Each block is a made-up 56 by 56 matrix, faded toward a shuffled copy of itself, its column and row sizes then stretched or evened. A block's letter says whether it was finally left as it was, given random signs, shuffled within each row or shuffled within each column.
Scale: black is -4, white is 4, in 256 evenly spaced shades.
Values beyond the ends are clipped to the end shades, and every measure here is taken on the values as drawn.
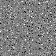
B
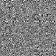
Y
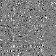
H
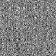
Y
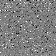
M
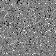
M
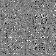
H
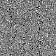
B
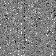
B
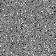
B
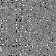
H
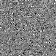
M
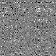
Y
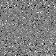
M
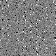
B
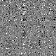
Y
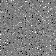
B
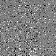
Y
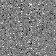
B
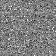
M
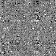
Y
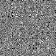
H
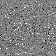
M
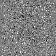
B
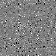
Y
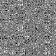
Y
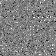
M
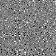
Y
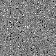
B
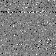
M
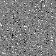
B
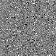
H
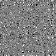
H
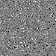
M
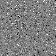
B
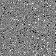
B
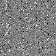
B
